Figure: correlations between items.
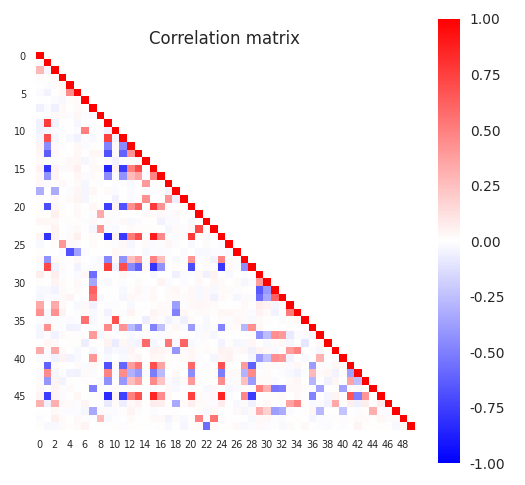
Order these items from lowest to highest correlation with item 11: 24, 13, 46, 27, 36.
24, 13, 27, 46, 36
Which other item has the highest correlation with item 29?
44
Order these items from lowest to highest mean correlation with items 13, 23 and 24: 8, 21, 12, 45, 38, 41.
38, 8, 21, 12, 41, 45
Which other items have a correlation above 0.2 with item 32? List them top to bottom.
7, 31, 37, 40
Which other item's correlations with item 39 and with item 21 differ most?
23
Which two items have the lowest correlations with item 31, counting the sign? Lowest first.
29, 44
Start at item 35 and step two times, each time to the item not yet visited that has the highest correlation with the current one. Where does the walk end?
6
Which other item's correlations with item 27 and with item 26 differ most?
4
